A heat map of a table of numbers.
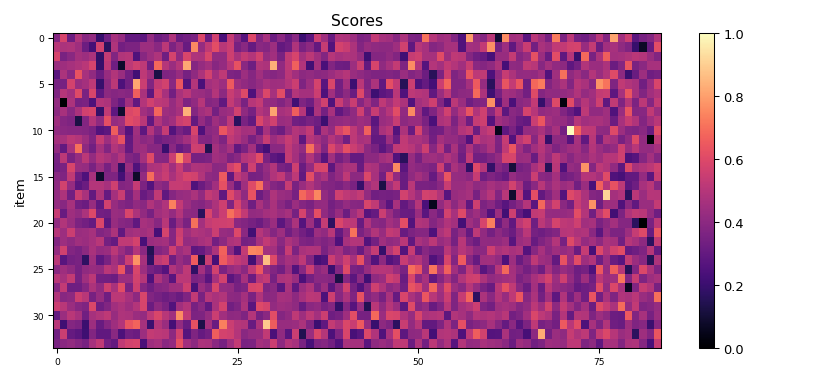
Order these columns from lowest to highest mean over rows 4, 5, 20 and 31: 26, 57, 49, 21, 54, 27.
27, 49, 26, 57, 21, 54
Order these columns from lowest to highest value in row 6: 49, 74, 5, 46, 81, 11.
46, 81, 74, 49, 5, 11
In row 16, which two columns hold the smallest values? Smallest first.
45, 42
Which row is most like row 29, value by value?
26
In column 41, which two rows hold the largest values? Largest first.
21, 30
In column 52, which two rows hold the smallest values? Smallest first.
18, 4
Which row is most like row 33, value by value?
22
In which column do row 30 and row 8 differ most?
9
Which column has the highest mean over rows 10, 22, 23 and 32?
71
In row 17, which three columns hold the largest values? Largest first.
76, 36, 34
